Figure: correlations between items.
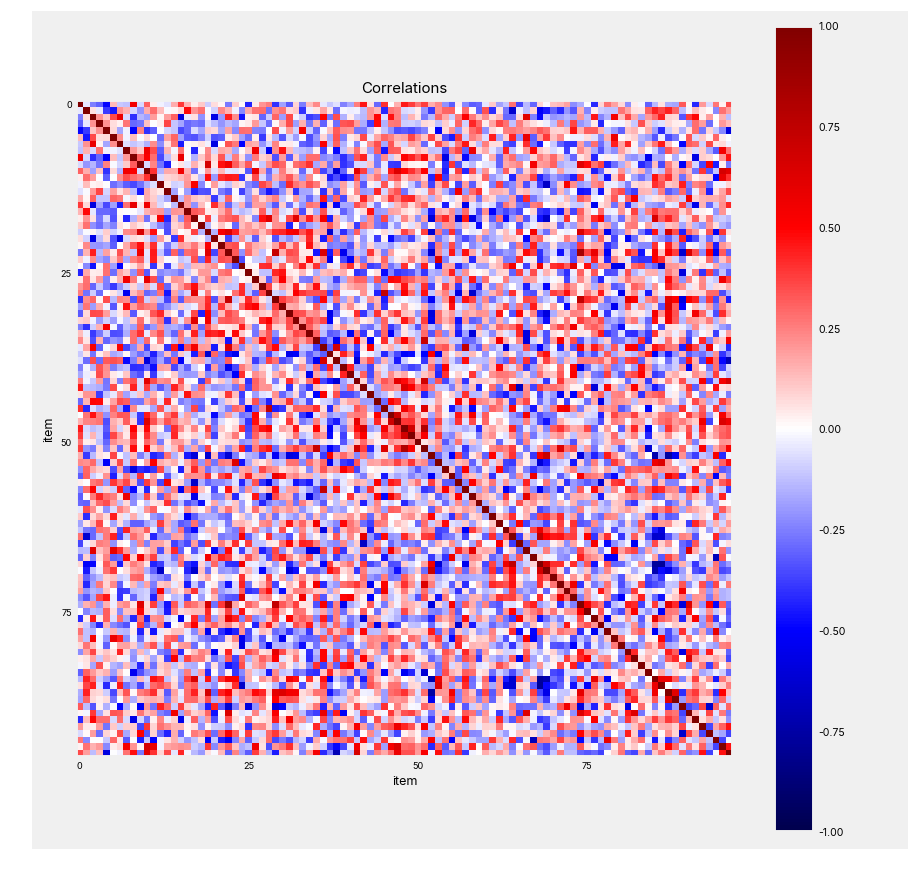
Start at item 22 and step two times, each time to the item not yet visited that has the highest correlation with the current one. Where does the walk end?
29
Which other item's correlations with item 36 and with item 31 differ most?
38
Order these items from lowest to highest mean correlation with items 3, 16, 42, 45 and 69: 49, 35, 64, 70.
35, 70, 49, 64
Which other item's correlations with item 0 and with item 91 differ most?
8
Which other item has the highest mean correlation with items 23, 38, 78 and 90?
36
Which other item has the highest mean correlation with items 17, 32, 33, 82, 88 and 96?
87
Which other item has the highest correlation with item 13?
56
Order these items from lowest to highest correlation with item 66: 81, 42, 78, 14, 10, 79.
78, 10, 42, 81, 14, 79
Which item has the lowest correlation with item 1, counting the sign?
64
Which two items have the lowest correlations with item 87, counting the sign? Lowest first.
52, 69
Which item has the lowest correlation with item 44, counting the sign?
77
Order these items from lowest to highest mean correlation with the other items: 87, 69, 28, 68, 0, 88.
69, 68, 0, 28, 88, 87
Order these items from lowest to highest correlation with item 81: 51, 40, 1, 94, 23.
51, 23, 94, 1, 40
